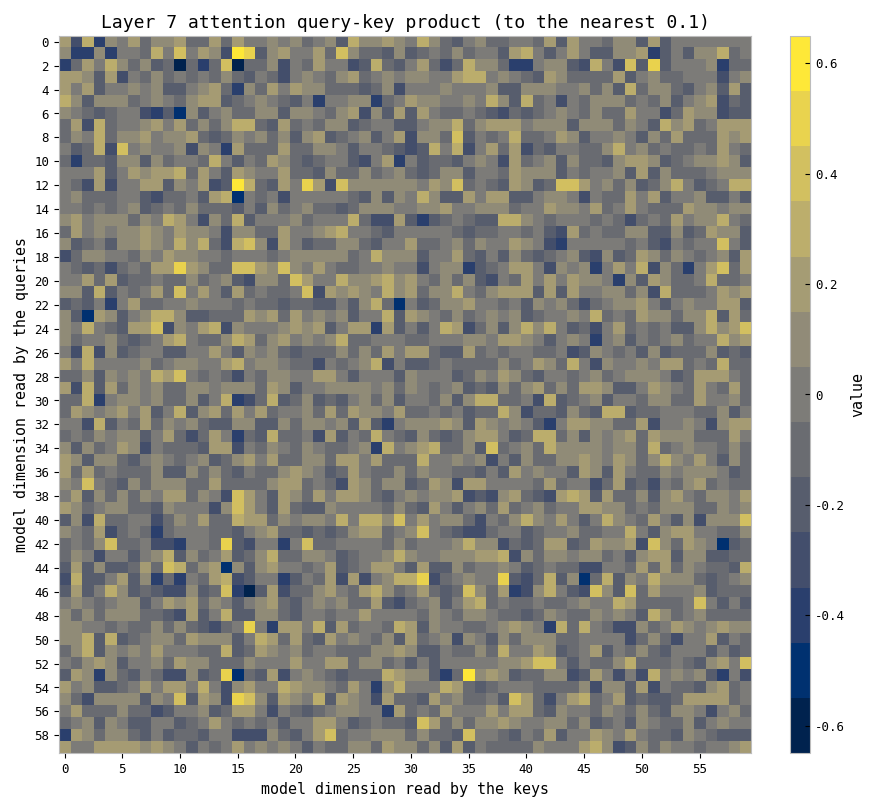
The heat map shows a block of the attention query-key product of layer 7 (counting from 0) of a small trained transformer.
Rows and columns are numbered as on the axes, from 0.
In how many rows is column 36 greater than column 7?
27
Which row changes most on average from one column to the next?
2
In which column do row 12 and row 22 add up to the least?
4
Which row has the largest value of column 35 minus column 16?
46
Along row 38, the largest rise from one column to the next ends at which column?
15
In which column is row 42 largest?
14
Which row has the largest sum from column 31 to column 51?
34
